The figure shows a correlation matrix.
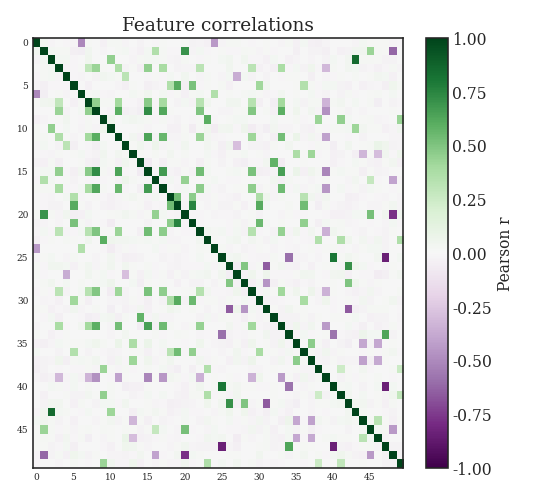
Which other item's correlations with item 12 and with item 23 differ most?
9
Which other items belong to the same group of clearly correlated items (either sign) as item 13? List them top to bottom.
35, 37, 44, 46
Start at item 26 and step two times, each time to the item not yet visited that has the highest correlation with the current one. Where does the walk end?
28
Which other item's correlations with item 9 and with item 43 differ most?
2
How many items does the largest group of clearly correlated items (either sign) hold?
10
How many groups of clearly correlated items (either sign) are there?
11
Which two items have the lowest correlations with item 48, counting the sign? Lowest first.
20, 1
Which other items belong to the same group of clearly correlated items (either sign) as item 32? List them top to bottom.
14
